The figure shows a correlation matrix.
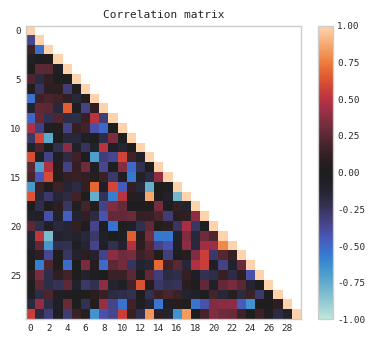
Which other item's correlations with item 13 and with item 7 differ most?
17
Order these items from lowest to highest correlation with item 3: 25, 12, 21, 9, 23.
12, 21, 23, 25, 9
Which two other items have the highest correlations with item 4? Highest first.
8, 12
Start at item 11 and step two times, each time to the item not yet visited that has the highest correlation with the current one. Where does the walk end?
22
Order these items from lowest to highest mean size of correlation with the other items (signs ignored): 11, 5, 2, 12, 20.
5, 12, 20, 11, 2
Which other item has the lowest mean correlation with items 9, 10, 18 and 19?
28
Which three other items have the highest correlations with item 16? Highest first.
7, 9, 24
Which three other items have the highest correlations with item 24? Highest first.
14, 19, 18
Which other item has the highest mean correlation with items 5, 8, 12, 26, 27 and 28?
4
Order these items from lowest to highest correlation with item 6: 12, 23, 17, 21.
12, 21, 17, 23
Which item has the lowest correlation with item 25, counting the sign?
24
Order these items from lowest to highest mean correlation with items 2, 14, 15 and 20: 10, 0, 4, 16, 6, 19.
19, 16, 4, 10, 6, 0
